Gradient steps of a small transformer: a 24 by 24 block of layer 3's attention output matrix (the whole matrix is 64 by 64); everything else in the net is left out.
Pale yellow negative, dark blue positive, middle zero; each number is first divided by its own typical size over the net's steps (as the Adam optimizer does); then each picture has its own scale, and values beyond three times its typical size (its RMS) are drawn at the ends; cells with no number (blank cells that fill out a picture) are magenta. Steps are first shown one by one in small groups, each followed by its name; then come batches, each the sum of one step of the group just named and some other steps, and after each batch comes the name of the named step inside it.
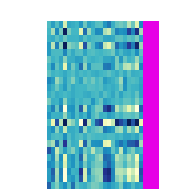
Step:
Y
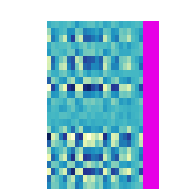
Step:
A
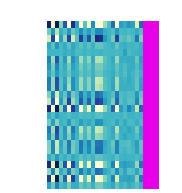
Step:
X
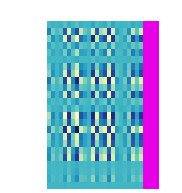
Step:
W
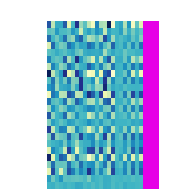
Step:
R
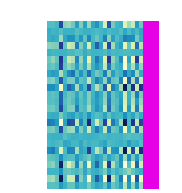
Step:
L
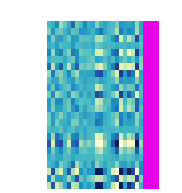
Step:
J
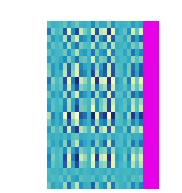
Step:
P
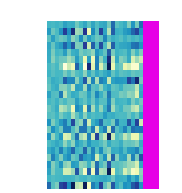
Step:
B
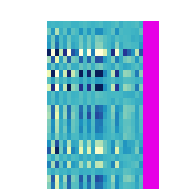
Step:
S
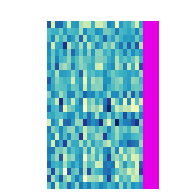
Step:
Y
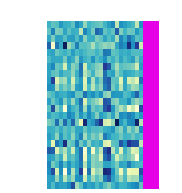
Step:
Y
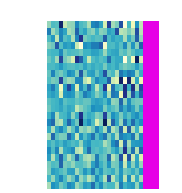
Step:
L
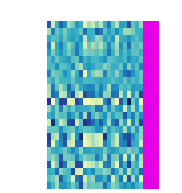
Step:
A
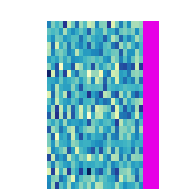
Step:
R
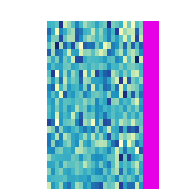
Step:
S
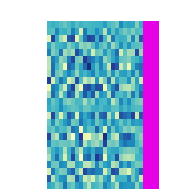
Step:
A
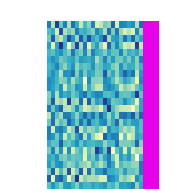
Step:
X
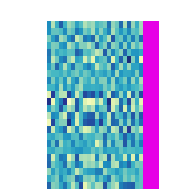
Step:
P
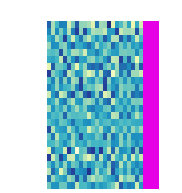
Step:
R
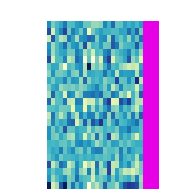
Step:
B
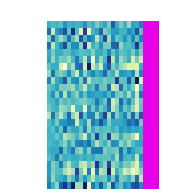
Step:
B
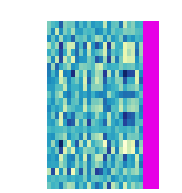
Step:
J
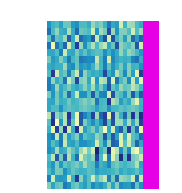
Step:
W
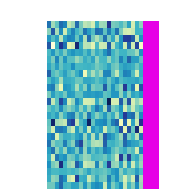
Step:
L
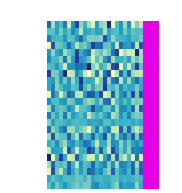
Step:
R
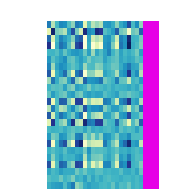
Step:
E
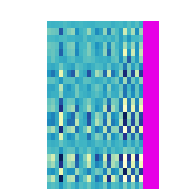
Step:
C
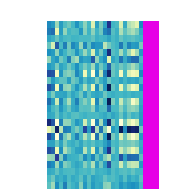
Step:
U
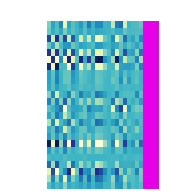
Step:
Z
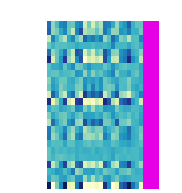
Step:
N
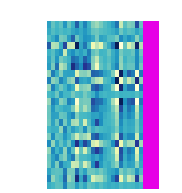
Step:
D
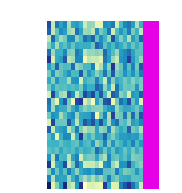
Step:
N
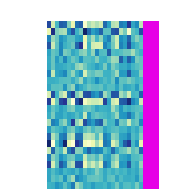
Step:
E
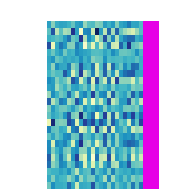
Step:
E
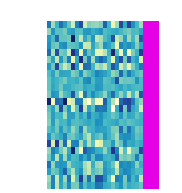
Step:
Z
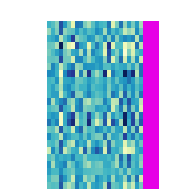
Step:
C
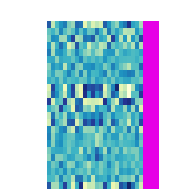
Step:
N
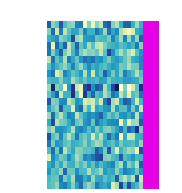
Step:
U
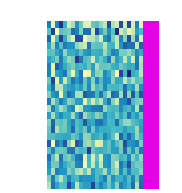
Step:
E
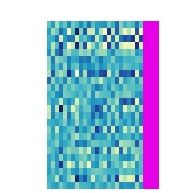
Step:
D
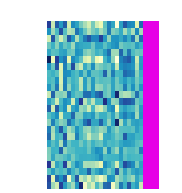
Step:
N
